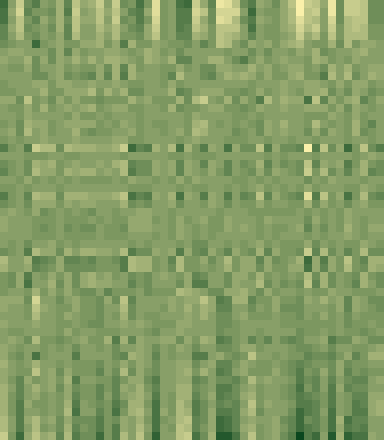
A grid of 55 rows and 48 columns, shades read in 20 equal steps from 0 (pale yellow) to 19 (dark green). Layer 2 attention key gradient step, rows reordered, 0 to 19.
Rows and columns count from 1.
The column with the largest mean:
29
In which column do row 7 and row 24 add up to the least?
46
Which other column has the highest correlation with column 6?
22
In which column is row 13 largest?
39
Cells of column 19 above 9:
22
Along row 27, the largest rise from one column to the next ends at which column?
6
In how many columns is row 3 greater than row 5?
13
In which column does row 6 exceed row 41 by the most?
5
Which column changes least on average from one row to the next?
21
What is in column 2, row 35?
11
